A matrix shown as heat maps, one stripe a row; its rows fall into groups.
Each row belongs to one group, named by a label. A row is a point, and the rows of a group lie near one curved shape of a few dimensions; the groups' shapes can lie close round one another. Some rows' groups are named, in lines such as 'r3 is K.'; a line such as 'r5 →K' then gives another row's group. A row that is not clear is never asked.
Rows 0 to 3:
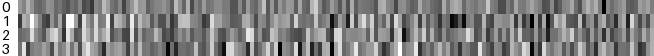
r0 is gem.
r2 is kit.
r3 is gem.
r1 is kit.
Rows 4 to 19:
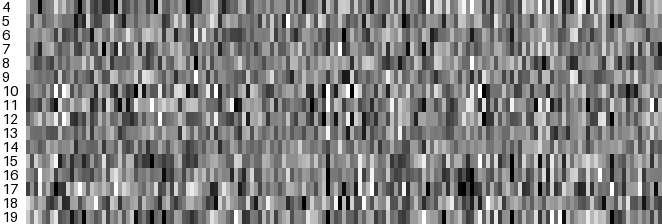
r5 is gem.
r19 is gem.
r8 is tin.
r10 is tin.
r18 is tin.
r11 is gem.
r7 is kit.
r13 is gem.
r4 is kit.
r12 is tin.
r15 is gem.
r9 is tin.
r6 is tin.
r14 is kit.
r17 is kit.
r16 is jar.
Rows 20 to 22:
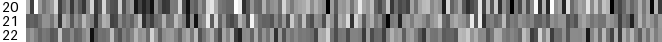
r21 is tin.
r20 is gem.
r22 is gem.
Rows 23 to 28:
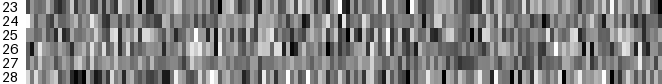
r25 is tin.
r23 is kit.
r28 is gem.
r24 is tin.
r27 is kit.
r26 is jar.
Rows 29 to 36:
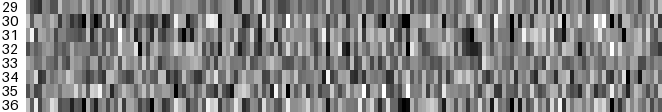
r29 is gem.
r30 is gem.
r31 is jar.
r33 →tin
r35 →gem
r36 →gem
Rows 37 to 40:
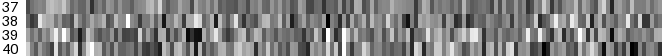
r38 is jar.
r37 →tin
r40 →tin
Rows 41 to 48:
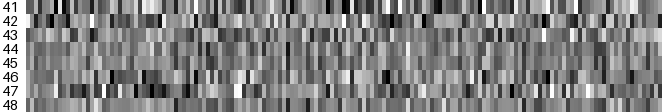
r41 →tin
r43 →tin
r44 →gem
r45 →gem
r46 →tin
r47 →gem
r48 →gem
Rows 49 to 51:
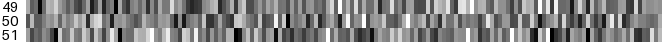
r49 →kit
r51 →gem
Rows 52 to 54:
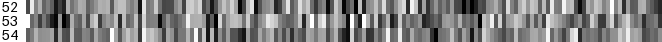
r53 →tin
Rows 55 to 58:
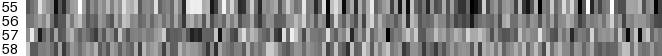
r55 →kit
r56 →kit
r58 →tin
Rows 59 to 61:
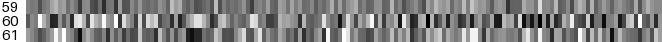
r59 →kit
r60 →kit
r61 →kit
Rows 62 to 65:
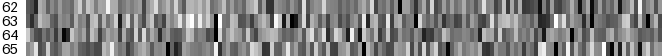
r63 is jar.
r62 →kit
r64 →tin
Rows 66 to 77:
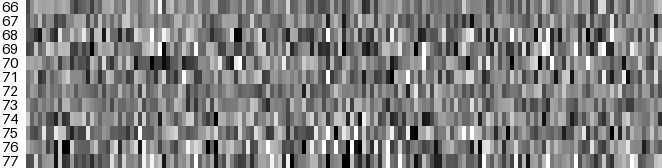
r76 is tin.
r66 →tin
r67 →kit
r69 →tin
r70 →gem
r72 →kit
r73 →tin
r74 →tin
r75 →kit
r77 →tin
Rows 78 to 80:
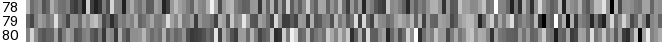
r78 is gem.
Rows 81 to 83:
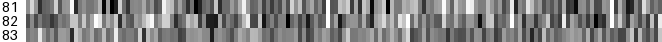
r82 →gem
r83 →kit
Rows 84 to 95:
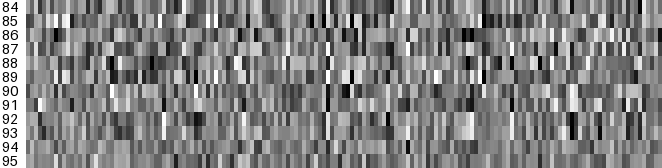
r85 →tin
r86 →kit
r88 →gem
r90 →tin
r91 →jar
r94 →kit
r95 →gem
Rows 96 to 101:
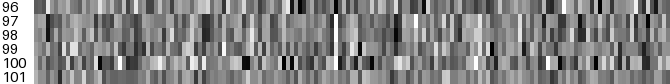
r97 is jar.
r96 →jar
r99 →tin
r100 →gem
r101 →tin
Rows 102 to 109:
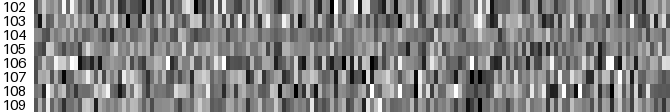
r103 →jar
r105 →kit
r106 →tin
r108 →jar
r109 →kit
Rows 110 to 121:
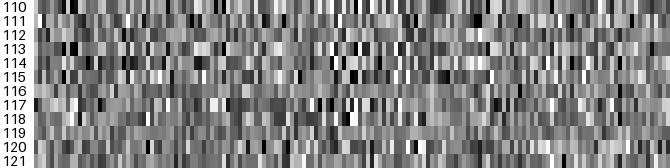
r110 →tin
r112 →kit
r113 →tin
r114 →kit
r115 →tin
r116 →gem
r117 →tin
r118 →kit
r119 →gem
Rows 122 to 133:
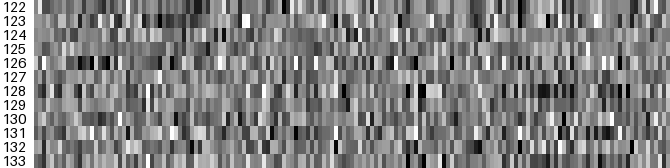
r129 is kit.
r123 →gem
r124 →tin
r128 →kit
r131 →gem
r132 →jar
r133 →kit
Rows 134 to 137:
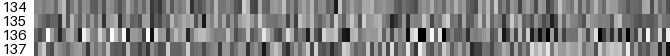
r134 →gem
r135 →tin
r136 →kit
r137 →kit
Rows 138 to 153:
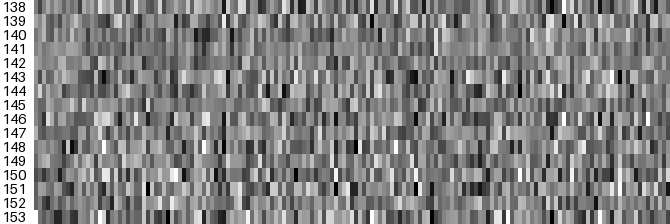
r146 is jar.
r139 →jar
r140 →kit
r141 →kit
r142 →gem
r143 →gem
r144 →jar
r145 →kit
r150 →gem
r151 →kit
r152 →gem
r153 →tin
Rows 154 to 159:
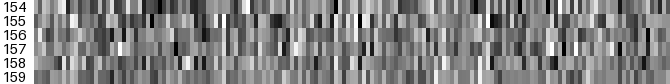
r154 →gem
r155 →tin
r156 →jar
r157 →jar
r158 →tin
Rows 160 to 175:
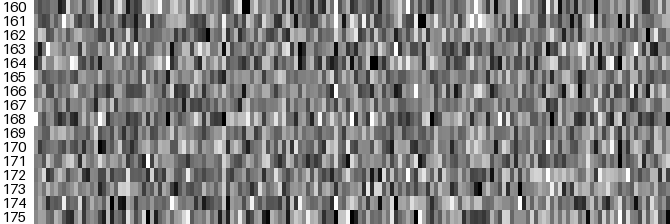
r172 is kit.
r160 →gem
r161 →kit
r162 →jar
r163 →jar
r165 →tin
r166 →jar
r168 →tin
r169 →kit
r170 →gem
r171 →kit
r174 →jar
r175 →kit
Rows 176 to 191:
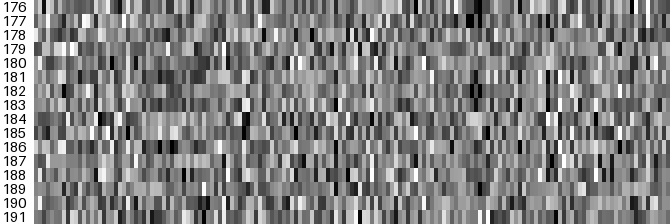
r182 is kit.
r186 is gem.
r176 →jar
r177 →kit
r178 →tin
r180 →jar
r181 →gem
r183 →gem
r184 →gem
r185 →gem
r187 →jar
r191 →tin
